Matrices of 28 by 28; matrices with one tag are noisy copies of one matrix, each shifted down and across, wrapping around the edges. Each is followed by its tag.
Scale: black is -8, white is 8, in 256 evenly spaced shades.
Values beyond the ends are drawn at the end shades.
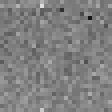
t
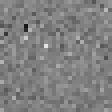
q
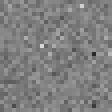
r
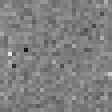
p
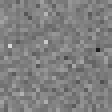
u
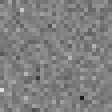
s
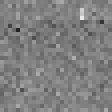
t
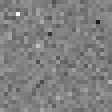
s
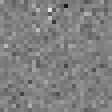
p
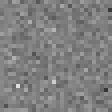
u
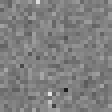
p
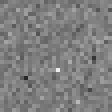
s
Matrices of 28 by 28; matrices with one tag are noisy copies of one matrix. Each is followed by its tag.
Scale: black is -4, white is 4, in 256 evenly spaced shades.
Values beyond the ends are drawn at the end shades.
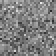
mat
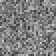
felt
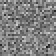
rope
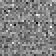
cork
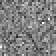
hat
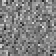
hat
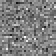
rope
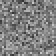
felt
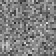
felt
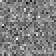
cork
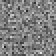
cork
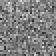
mat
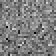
hat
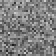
mat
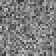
felt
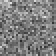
mat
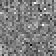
hat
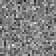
felt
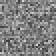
rope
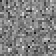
hat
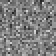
felt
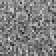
mat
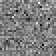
rope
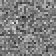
rope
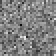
hat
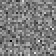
cork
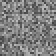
cork
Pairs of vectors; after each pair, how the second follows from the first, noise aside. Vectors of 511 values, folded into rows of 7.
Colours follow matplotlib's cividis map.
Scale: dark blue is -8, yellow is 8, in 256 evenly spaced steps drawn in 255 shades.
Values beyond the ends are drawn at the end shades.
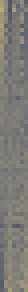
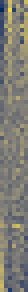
negated, scaled up.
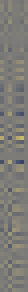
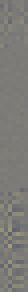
negated, partly zeroed.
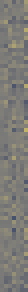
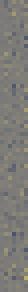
wrapped around, partly zeroed.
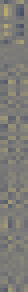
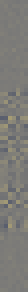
negated, partly zeroed.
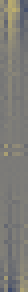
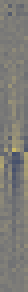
wrapped around, negated.
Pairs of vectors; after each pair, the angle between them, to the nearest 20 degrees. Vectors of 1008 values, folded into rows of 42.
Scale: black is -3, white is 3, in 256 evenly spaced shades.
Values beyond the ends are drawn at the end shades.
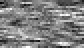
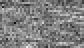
40 degrees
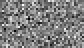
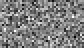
160 degrees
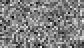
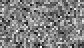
20 degrees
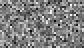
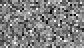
160 degrees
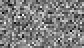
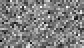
60 degrees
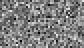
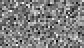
20 degrees
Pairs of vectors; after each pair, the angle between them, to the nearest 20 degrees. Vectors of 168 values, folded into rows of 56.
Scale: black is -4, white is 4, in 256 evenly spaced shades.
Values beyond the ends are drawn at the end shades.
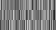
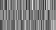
100 degrees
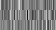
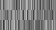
80 degrees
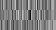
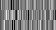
80 degrees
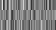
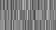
60 degrees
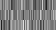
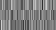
160 degrees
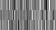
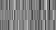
160 degrees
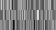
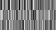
80 degrees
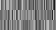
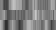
100 degrees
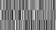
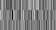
40 degrees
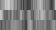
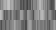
20 degrees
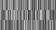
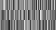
40 degrees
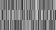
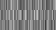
60 degrees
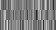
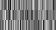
40 degrees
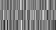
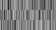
80 degrees
